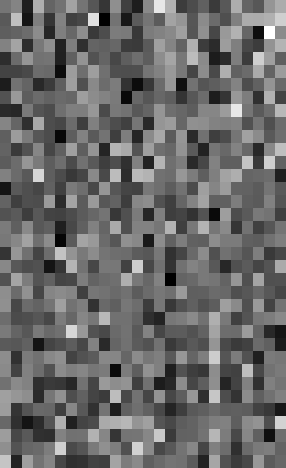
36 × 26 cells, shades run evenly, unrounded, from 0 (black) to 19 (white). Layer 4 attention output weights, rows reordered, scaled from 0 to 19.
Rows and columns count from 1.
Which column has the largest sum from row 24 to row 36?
20
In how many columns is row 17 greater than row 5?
7
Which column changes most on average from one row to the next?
26
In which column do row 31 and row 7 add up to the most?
11
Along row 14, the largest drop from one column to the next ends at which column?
12
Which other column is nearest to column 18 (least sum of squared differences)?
5
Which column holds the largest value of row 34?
15
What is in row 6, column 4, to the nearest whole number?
8
